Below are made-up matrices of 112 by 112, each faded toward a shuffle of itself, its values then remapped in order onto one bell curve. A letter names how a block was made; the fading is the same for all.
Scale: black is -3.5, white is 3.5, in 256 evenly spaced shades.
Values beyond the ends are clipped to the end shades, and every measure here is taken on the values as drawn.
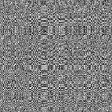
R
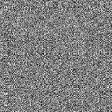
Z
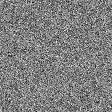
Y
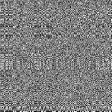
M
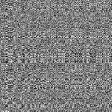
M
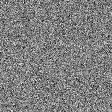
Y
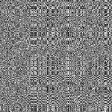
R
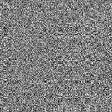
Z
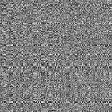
M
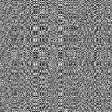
R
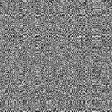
M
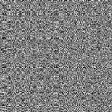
M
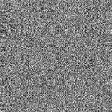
Z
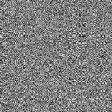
Z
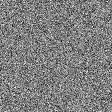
Y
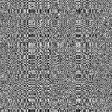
R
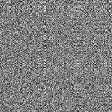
Z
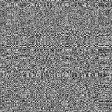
M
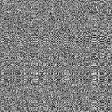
M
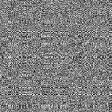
M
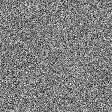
Y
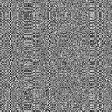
R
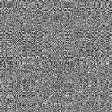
M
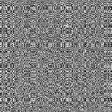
R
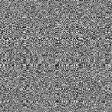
M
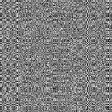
R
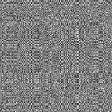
R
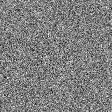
Y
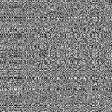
M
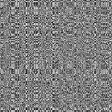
R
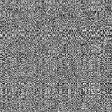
M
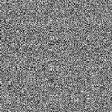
Z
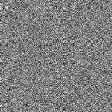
Z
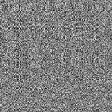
Z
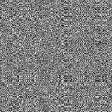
M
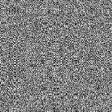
Z
